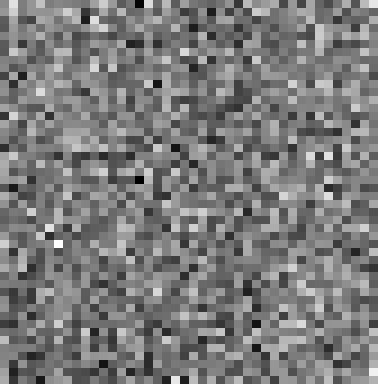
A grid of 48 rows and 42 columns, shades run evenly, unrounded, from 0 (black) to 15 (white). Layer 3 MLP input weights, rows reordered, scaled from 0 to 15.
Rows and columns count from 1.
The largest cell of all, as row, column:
31, 7
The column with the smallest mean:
4
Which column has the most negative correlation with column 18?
33
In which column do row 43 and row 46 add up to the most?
34
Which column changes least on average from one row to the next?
13
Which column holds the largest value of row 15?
2
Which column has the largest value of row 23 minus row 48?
19
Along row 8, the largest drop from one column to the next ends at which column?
24
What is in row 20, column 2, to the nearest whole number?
12
